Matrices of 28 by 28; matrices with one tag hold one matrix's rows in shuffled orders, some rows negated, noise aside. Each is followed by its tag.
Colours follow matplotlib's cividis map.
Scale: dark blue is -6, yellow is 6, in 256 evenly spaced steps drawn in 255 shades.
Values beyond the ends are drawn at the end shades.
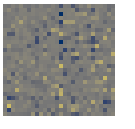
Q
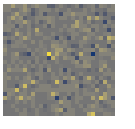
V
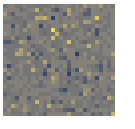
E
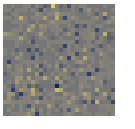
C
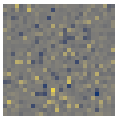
E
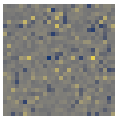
V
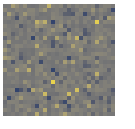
E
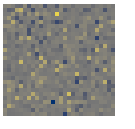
C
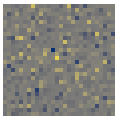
C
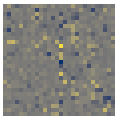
Q
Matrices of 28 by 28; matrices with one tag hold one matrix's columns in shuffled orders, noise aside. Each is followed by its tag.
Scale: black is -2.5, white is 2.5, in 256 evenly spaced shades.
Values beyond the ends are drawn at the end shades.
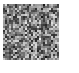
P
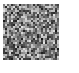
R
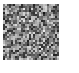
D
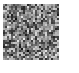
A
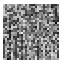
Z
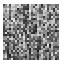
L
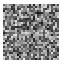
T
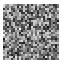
T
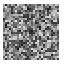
A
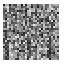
Z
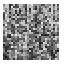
L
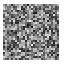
A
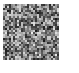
T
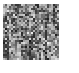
Z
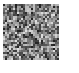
D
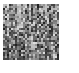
L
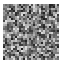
D
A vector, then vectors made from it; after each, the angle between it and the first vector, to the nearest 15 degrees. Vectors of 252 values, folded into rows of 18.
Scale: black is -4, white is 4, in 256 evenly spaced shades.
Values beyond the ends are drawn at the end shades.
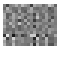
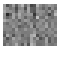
60 degrees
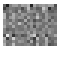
30 degrees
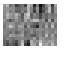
105 degrees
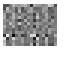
15 degrees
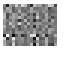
15 degrees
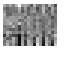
60 degrees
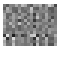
15 degrees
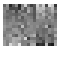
75 degrees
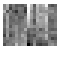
90 degrees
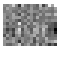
60 degrees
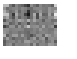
120 degrees
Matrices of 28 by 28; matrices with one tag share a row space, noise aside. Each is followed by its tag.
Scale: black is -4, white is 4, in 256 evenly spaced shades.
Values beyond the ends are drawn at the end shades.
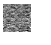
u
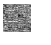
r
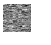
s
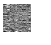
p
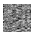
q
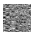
p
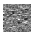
s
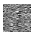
q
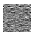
u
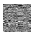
r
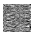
u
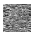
p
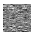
s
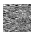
p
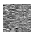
p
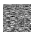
u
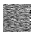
u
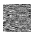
p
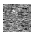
s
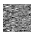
p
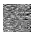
u
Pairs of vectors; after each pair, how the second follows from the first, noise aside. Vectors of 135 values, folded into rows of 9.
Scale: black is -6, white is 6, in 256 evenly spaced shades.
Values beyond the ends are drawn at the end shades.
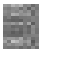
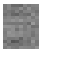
negated, shrunk.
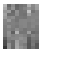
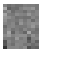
partly zeroed.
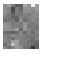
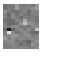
wrapped around, partly zeroed.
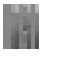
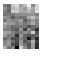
scaled up.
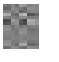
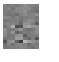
wrapped around, negated, partly zeroed.
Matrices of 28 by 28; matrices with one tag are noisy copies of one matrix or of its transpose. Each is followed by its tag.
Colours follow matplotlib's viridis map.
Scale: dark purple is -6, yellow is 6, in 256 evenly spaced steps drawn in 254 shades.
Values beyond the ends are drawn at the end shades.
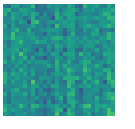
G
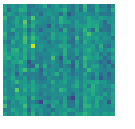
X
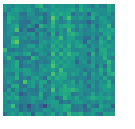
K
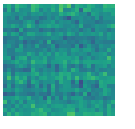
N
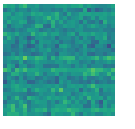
G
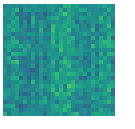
K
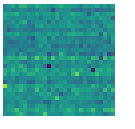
G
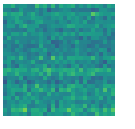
G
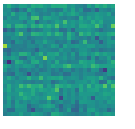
X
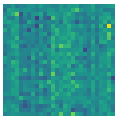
K
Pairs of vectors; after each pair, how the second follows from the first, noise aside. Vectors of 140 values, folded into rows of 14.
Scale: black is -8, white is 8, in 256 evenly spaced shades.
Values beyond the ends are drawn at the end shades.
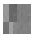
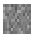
shuffled.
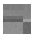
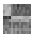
reversed, negated, scaled up.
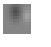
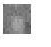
wrapped around, negated.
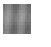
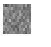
shuffled.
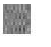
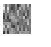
wrapped around, negated, scaled up.
